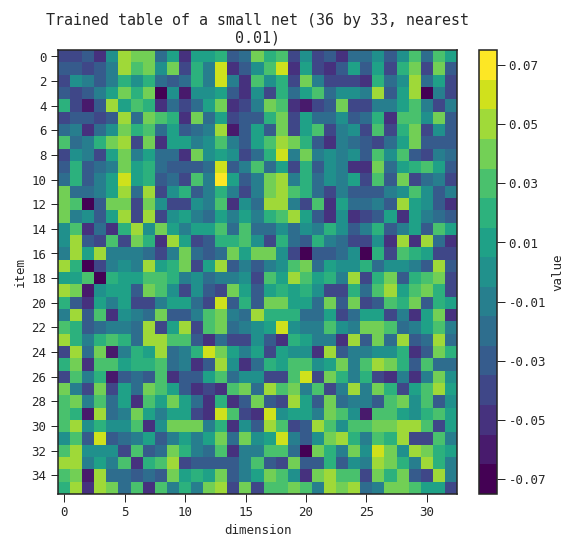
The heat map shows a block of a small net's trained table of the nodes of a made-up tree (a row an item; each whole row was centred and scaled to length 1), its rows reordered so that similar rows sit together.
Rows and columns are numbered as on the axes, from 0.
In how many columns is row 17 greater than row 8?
16
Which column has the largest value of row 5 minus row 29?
11
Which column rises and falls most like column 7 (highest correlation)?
5
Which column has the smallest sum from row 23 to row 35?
2
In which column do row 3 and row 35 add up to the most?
29
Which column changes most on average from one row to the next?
17
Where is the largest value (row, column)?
10, 13
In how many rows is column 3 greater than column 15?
21
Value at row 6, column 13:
0.05
